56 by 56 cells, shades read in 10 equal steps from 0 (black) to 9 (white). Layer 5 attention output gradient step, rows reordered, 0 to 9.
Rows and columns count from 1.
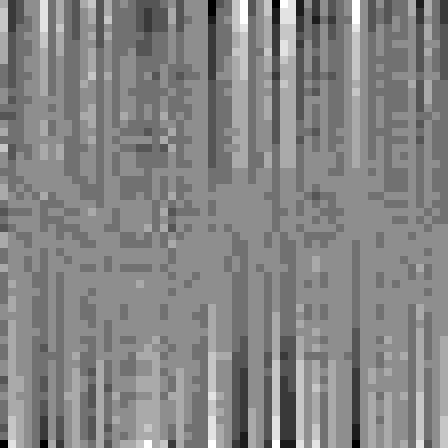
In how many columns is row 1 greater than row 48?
19
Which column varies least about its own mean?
46
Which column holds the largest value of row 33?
40
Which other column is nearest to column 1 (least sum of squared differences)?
22
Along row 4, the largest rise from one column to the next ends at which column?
36
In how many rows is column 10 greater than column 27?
23
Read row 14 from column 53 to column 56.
3 5 4 4
